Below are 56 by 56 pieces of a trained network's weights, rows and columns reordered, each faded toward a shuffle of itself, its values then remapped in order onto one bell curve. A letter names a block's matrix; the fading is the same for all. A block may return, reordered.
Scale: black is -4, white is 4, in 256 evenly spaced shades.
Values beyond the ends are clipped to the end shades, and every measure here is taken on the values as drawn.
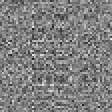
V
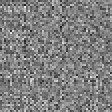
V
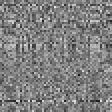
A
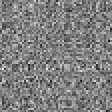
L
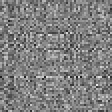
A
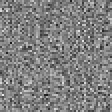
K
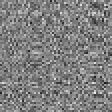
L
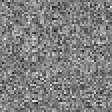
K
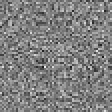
L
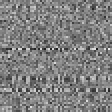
A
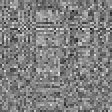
A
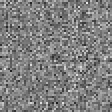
K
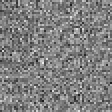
K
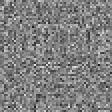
K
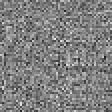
K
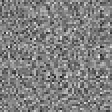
L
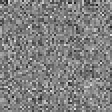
L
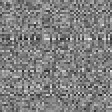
A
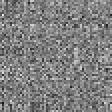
V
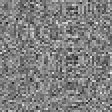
K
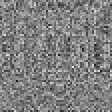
V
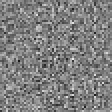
V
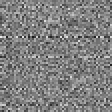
A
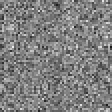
K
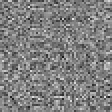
L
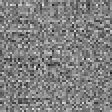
V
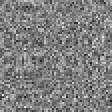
L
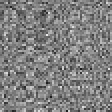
L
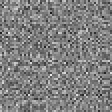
L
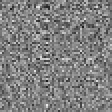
V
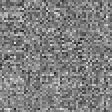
L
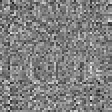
V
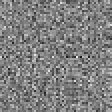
K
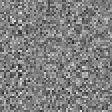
V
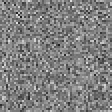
K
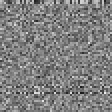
A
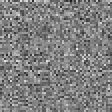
V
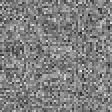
K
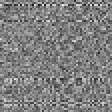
A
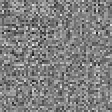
V
